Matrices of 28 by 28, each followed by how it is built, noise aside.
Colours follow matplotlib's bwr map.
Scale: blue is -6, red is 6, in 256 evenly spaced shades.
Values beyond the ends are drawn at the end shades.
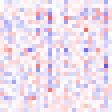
low rank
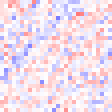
Hankel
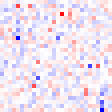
sparse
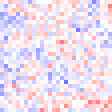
smooth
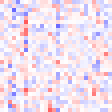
uneven columns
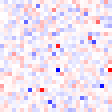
sparse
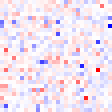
sparse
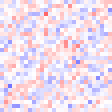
Hankel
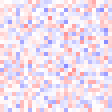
repeating rows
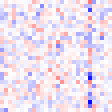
uneven columns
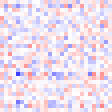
low rank
